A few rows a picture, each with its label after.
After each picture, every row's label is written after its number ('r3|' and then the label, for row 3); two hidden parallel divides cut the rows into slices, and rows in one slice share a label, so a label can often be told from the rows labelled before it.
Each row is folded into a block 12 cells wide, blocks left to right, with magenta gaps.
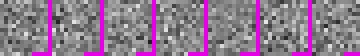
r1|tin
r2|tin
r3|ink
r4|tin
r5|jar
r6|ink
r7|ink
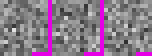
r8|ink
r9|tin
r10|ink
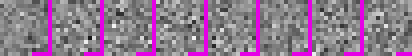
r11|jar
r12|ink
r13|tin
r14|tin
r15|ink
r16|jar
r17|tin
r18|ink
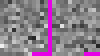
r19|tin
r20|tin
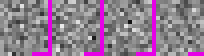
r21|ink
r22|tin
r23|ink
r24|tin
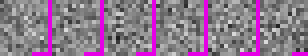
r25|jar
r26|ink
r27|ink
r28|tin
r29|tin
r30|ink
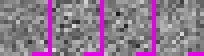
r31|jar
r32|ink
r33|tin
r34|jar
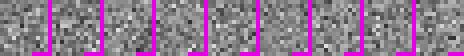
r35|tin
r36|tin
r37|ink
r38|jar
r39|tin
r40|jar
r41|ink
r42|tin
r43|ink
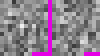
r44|ink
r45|ink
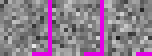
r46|jar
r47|tin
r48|ink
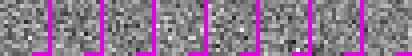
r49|ink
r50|tin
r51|tin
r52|tin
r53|ink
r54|tin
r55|ink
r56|jar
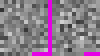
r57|jar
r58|ink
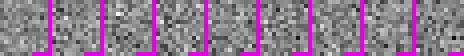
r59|jar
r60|tin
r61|ink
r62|ink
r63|jar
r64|ink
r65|tin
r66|ink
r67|ink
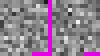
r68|tin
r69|tin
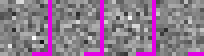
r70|tin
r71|tin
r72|ink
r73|jar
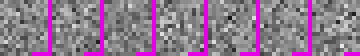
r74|ink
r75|ink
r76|jar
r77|ink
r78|ink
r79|jar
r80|ink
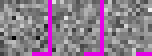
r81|ink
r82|tin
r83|ink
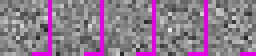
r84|ink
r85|jar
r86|jar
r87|ink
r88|ink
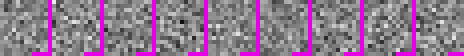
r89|jar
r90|tin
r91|ink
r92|ink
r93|tin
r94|jar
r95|ink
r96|ink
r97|tin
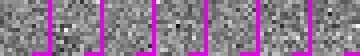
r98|jar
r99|ink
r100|jar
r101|tin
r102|jar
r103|tin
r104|tin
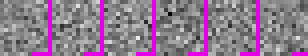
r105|jar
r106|ink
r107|ink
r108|tin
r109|tin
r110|tin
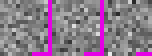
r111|ink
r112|ink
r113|tin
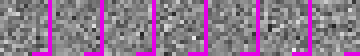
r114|ink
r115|jar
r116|jar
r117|tin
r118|jar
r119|ink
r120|tin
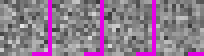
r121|ink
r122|tin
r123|tin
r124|jar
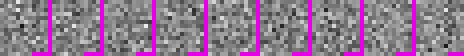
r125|tin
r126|ink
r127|ink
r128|ink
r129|tin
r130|tin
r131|ink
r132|jar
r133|tin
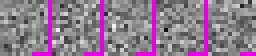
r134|ink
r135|ink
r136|tin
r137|ink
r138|tin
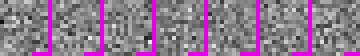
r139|tin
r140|tin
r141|tin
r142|ink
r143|tin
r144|ink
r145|ink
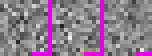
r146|ink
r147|ink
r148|jar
